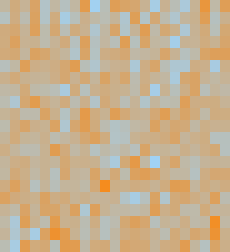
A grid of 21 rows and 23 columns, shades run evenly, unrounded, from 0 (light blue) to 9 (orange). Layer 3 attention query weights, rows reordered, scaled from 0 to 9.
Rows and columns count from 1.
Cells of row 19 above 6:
4
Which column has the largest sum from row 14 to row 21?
22
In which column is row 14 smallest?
16
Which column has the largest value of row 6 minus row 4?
8
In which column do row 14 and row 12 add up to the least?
12
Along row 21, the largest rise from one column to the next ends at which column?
3
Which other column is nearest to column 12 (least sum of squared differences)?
23
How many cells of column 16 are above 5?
7
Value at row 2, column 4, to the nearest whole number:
6
